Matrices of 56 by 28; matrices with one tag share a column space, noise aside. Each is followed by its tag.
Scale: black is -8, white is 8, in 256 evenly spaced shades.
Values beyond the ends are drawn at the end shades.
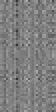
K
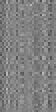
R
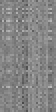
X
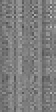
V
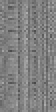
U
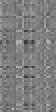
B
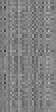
U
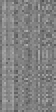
K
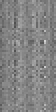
B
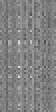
B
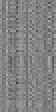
U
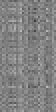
X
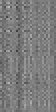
U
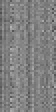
X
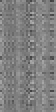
R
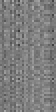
K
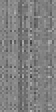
B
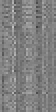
V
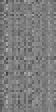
R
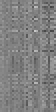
U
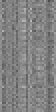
X
